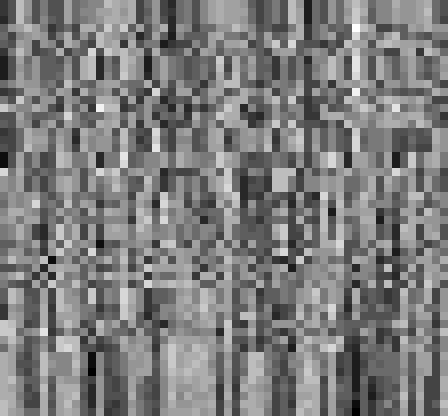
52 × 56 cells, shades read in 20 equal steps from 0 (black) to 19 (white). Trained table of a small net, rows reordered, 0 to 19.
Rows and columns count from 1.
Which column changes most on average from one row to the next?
35
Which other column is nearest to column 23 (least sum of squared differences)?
24
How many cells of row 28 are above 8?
31
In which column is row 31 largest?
43
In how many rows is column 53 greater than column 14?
19
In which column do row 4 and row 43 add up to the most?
16
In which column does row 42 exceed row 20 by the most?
1
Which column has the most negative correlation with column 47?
17
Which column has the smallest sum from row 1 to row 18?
39
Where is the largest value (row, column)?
4, 45
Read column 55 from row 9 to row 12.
9 8 8 13
